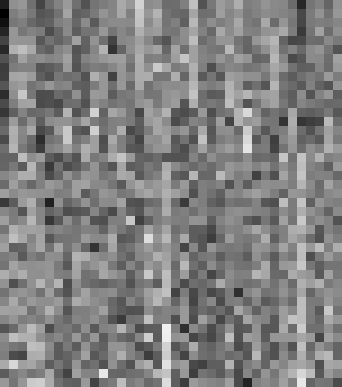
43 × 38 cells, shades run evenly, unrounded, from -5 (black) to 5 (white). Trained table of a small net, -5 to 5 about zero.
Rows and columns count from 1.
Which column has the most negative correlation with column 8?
34
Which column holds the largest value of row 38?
19
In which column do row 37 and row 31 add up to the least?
24
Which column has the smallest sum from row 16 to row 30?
31
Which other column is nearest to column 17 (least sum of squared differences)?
2
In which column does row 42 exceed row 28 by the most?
12
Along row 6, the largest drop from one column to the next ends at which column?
13
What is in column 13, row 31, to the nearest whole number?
1
